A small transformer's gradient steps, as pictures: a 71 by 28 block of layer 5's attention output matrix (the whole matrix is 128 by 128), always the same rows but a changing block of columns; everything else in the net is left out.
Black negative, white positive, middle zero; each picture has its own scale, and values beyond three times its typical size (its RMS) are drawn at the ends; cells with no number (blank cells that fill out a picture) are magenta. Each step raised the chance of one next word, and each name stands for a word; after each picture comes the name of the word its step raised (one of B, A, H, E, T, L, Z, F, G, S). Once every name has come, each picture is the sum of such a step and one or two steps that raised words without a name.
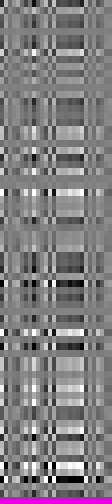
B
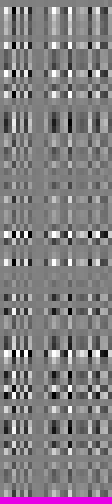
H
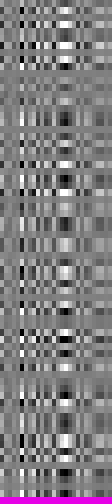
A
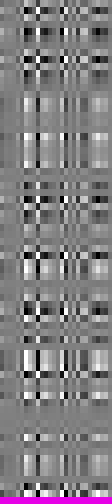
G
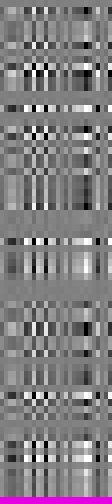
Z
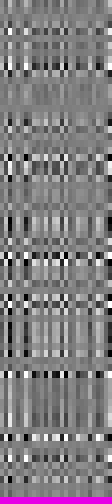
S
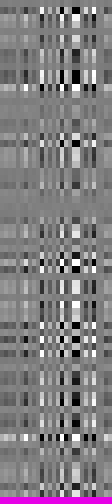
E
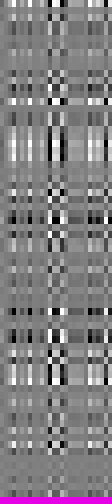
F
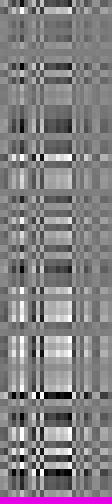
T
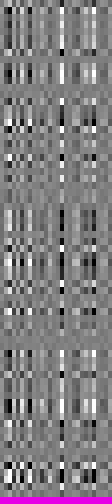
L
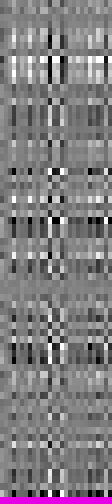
G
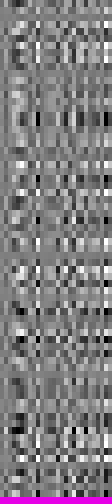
A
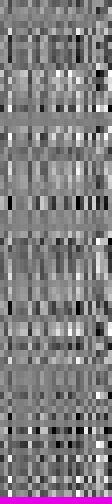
Z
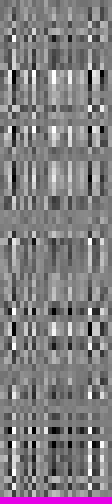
Z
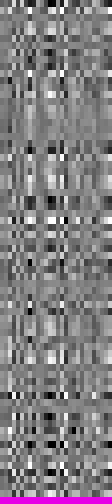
T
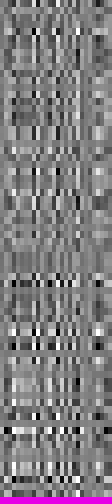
B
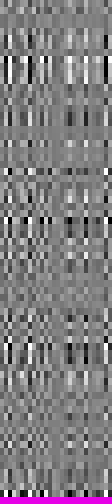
G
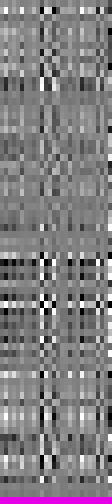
S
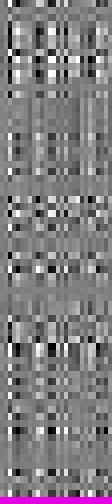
G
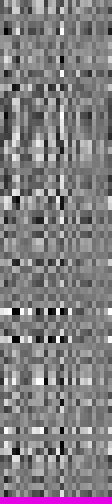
F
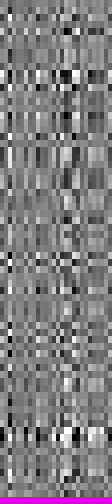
E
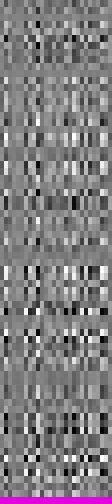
A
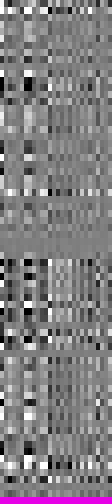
B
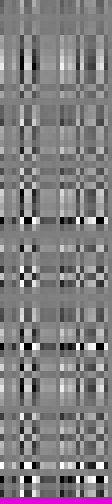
B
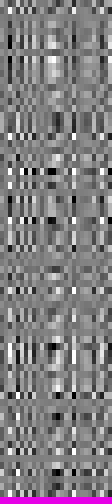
T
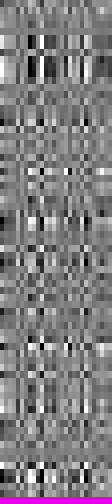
L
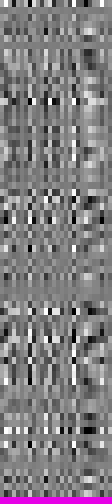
F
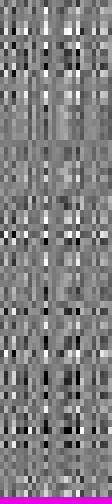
H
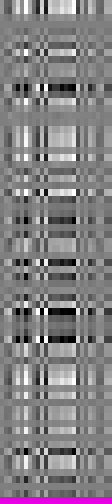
F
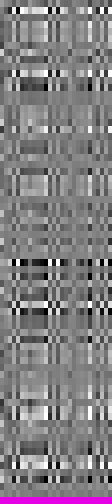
L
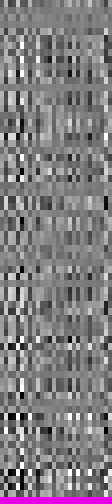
T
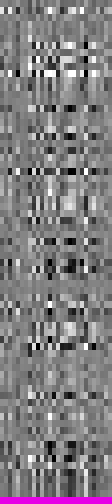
Z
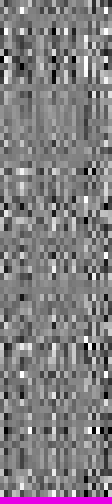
G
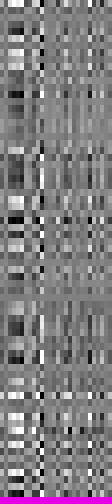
T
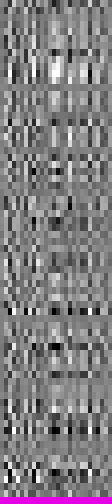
L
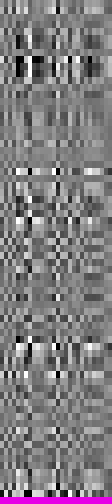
G
